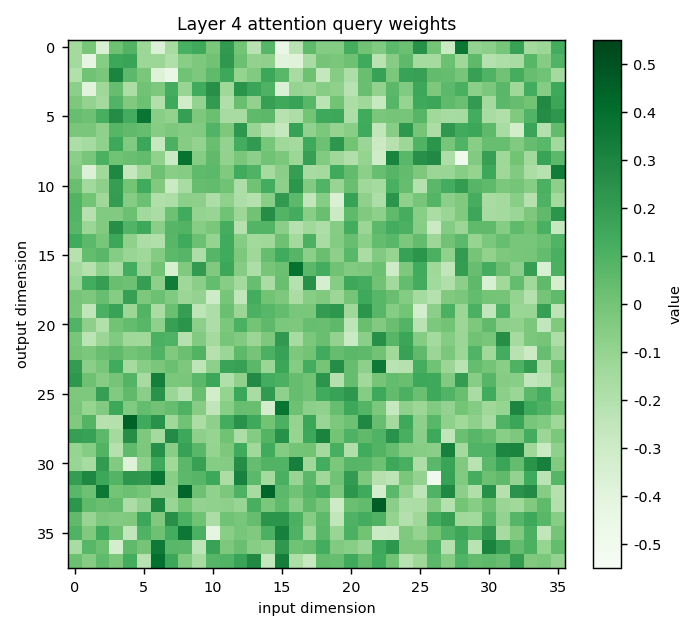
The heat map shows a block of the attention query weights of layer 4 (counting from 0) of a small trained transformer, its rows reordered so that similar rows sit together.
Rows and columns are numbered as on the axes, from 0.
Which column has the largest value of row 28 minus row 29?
18
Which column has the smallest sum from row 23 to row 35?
10
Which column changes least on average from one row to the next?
11
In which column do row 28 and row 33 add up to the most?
22
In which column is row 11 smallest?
19
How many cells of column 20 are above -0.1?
29
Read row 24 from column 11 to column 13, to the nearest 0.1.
-0.2 -0.1 0.3
